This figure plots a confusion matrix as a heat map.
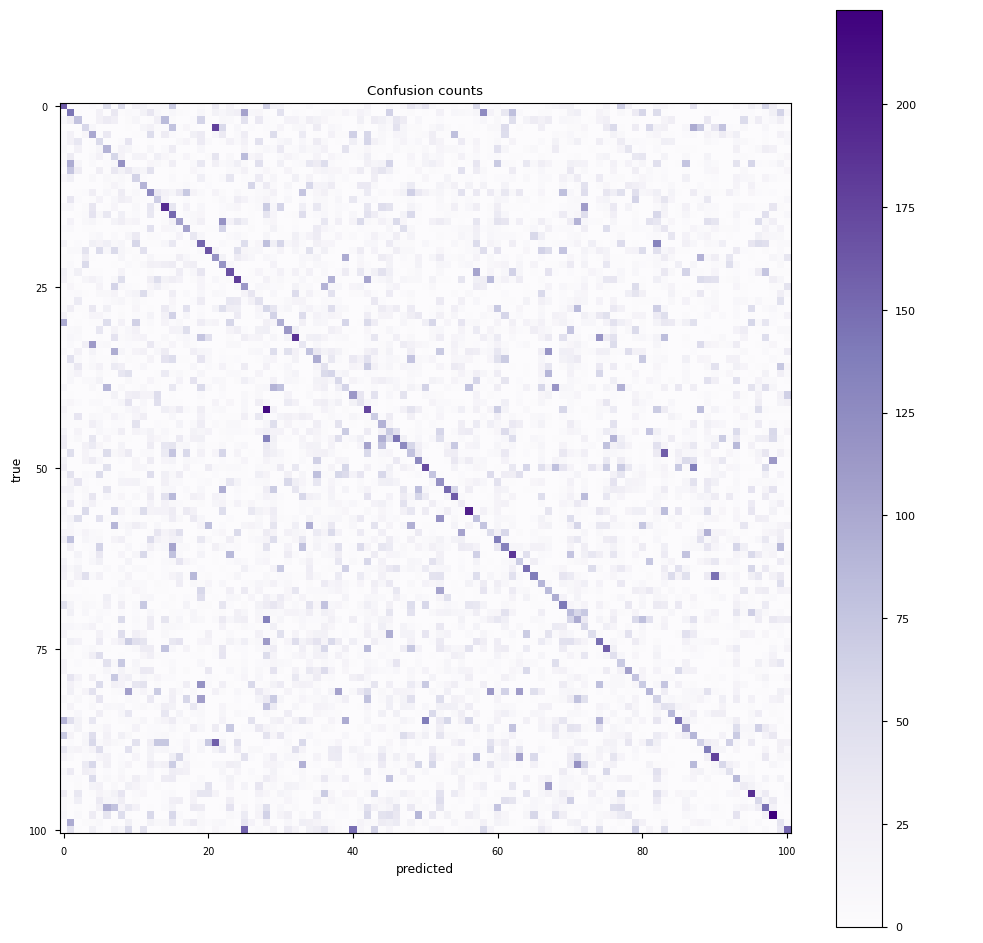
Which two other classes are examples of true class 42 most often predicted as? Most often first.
28, 88
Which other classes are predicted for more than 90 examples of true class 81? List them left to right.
9, 38, 59, 63
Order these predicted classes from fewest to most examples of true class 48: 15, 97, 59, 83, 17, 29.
59, 29, 97, 17, 15, 83
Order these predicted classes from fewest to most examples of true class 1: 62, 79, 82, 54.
54, 79, 82, 62
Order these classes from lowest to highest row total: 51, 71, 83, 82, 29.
83, 29, 51, 82, 71
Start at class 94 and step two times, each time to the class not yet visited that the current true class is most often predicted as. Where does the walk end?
52
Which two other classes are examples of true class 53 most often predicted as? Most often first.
22, 49
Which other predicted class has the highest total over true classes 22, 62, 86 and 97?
23
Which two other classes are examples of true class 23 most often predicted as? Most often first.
57, 97
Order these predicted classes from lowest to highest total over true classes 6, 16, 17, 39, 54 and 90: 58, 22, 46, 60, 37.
58, 37, 46, 60, 22
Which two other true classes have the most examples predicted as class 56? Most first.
39, 85
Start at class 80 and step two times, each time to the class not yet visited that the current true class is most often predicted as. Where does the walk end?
82
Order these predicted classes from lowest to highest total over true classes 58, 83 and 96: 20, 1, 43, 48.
1, 43, 20, 48
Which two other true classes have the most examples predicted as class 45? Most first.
73, 93
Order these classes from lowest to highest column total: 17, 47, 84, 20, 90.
84, 20, 17, 47, 90
